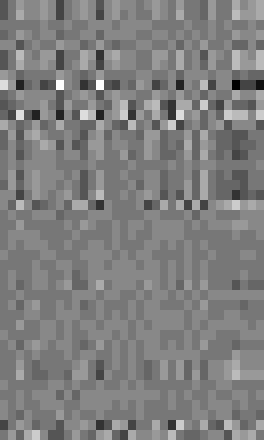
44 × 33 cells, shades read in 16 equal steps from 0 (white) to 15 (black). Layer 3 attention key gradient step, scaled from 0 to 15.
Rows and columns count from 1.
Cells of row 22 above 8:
2
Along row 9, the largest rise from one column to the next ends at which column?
14
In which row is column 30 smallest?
21
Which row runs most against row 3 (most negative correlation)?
24
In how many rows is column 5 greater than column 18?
16
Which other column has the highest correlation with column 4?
5
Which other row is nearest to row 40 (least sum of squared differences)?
28
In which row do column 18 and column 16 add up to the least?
12
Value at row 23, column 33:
7
